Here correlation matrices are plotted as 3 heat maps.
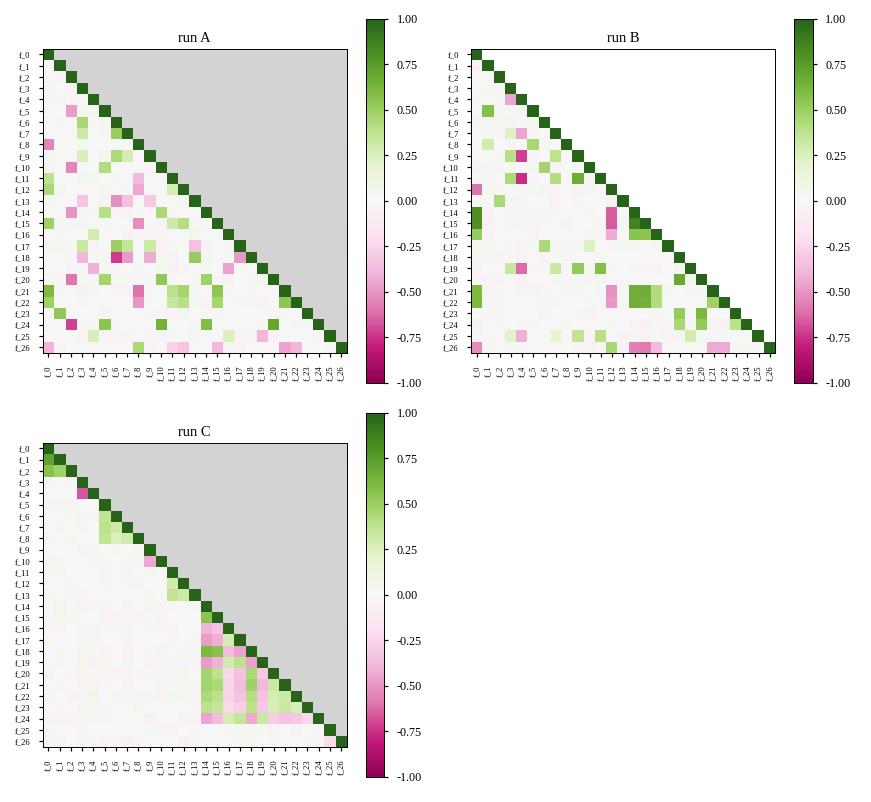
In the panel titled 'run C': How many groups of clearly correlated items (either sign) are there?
7
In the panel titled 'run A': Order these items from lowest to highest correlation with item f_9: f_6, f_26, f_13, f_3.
f_13, f_26, f_3, f_6
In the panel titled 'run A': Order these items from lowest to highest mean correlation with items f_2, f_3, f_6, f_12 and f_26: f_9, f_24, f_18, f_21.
f_18, f_24, f_21, f_9
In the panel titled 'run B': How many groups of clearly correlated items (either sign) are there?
6
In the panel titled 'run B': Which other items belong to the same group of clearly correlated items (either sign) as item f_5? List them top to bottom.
f_1, f_8
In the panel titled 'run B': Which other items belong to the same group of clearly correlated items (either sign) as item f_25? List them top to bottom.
f_3, f_4, f_7, f_9, f_11, f_19
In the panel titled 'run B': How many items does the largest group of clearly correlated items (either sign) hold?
8
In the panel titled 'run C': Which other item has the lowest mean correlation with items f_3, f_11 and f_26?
f_4
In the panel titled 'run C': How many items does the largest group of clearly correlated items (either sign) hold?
11
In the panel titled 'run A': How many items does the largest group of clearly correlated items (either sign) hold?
8
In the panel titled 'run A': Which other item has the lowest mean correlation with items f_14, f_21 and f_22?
f_8
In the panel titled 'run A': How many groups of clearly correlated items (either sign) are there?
5
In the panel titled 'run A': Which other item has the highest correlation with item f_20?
f_24
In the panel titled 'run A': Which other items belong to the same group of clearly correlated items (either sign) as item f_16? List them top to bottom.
f_4, f_19, f_25
